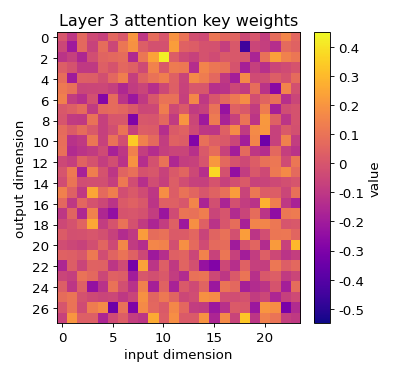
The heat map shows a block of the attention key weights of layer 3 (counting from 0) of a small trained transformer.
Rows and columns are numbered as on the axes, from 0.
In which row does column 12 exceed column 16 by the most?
8
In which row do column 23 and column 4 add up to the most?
20
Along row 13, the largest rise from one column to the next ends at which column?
15
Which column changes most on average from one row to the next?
18
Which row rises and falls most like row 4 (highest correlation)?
23
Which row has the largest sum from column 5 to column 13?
2
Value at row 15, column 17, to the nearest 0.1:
0.2
